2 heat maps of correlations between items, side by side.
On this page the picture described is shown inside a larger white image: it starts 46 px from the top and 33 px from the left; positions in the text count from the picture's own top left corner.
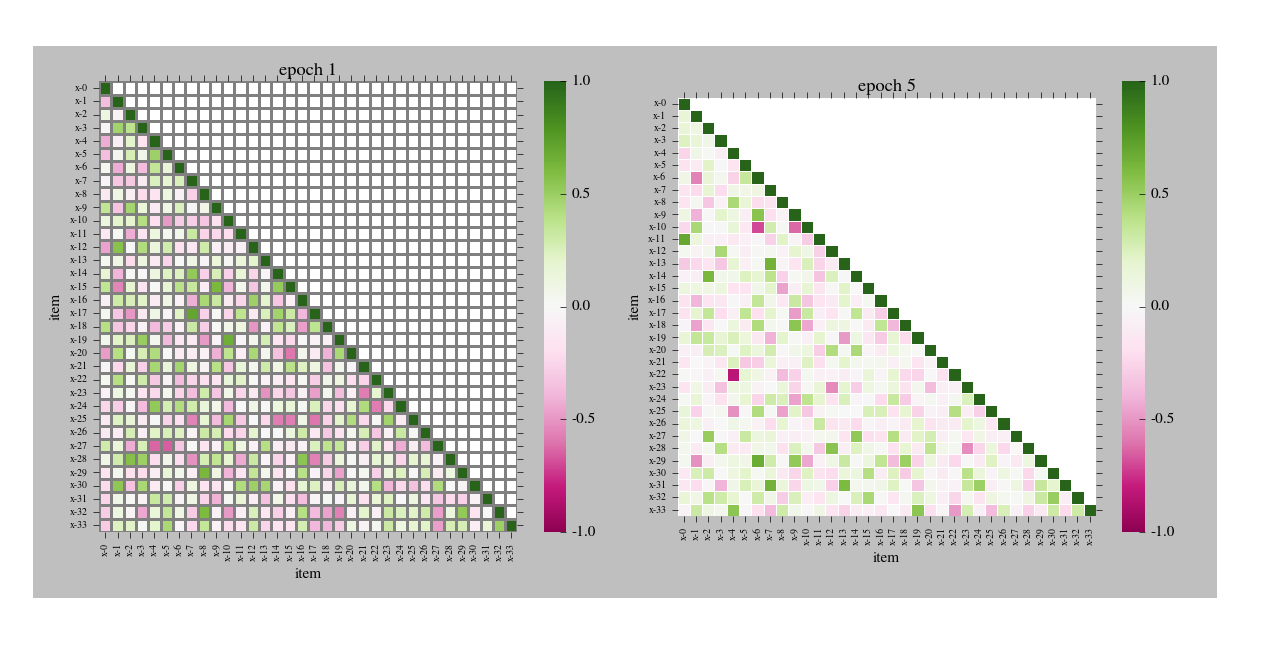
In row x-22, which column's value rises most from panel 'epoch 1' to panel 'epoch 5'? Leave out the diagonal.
x-24
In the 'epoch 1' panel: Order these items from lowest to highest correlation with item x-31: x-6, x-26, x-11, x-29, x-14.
x-29, x-26, x-6, x-14, x-11
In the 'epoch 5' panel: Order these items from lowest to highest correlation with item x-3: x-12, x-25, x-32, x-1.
x-25, x-1, x-32, x-12
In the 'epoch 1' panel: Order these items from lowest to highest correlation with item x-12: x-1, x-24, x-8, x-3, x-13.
x-24, x-13, x-8, x-3, x-1
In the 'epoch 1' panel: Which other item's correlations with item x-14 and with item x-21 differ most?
x-18
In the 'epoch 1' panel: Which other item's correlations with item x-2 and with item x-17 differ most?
x-28
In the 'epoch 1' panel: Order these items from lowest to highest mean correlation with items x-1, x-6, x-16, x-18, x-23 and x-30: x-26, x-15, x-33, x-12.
x-15, x-26, x-33, x-12
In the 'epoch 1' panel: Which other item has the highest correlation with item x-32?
x-8
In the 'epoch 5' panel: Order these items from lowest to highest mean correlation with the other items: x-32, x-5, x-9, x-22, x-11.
x-22, x-11, x-9, x-5, x-32
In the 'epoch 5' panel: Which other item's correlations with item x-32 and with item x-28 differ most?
x-30
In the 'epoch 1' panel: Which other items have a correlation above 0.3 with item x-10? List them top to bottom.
x-3, x-19, x-20, x-25, x-27
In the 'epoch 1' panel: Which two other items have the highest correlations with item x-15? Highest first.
x-9, x-14
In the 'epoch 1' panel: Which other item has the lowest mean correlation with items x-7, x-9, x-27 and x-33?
x-25
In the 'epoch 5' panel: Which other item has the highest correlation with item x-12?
x-28
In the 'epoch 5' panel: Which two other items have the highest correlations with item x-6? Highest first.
x-29, x-9
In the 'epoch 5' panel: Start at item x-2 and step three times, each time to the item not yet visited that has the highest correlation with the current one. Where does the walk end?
x-17
